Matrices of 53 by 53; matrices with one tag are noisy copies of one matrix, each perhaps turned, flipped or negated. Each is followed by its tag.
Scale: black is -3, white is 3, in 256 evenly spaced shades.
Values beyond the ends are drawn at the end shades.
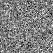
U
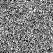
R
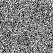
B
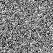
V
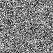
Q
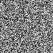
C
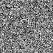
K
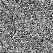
K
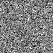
C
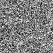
Q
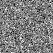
U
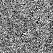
K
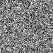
V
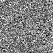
B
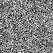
Q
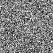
K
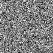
Q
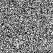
Q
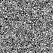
C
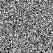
U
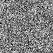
Q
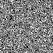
C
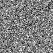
U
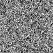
V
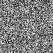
Q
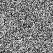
K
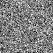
R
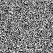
C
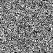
K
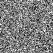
V
